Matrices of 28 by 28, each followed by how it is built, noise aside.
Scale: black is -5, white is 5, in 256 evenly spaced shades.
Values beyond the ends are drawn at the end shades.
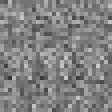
repeating columns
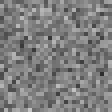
noise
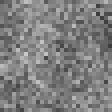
smooth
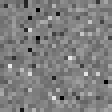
sparse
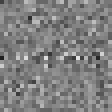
uneven rows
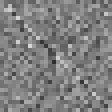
diagonal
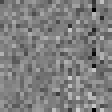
uneven columns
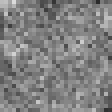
smooth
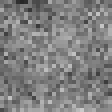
smooth
